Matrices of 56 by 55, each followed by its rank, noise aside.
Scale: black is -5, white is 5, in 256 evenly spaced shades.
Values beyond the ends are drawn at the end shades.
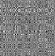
four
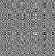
three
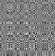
two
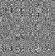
five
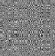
three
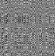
four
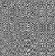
five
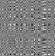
two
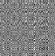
three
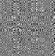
four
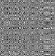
three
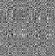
four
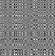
two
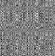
four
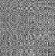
five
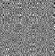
four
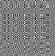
two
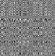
four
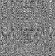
five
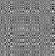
two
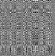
three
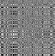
one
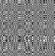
two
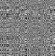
three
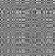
two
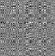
two
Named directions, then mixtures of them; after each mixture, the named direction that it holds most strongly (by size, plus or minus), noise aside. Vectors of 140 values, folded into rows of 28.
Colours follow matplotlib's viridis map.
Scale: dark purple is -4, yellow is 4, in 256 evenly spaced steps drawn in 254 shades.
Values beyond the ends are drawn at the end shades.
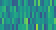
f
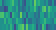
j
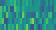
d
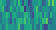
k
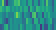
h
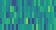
f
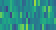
j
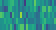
j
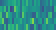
d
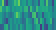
h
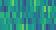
j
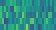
d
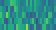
d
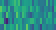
d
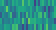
f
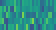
d
